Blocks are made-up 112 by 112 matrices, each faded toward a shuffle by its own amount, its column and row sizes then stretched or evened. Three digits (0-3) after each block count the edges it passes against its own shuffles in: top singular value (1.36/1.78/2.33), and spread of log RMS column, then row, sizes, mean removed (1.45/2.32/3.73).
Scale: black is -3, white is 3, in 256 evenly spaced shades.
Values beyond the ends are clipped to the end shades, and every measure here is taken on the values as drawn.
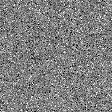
0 1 0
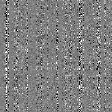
2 3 1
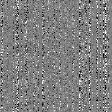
2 3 0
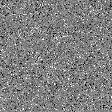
0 0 1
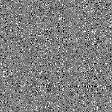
1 2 1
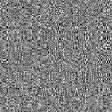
3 2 1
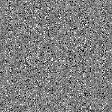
1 2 1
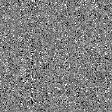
1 2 1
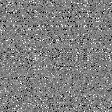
2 0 2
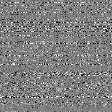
2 0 3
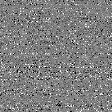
2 1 2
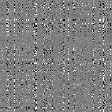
3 3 2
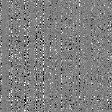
2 3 1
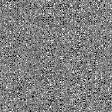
2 2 1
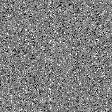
0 1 0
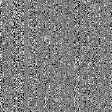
0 3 1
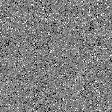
1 1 0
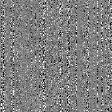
1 3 0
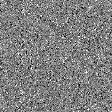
1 1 0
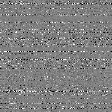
1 1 3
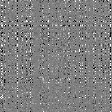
3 3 2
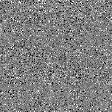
1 1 2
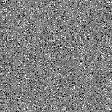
2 1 0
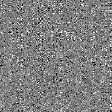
2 2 1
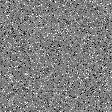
0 0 0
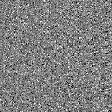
2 1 0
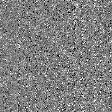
0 2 0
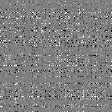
2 2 3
